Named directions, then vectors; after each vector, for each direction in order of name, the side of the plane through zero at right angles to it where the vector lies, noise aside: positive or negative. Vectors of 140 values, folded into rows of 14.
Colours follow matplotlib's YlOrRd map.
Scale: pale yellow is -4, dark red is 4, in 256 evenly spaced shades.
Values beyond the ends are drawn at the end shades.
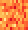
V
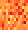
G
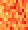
positive, positive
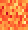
negative, negative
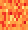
positive, negative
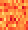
negative, positive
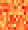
negative, positive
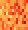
positive, positive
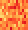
positive, positive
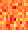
negative, positive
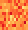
positive, negative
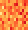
positive, positive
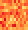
positive, negative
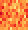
negative, negative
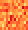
negative, positive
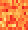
negative, positive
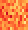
negative, negative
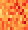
positive, positive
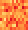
negative, positive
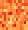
positive, negative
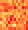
negative, positive
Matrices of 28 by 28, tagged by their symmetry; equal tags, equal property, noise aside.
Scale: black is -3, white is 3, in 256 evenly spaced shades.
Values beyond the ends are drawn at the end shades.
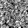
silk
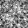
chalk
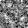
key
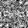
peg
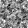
peg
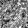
silk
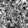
silk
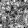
chalk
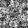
peg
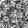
chalk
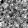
chalk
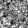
key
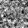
silk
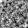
chalk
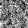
silk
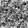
peg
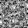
peg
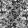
peg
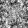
peg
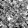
key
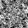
peg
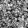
key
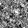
key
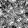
chalk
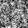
silk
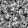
peg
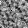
key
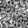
peg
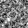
key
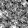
key
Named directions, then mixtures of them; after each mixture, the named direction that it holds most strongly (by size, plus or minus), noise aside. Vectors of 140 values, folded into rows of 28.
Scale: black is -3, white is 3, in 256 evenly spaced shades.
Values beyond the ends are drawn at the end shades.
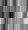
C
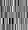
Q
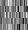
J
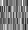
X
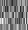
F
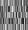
X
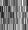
X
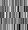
J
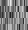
J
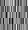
Q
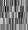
F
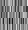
Q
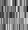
C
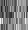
C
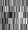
F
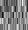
F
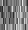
X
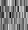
J
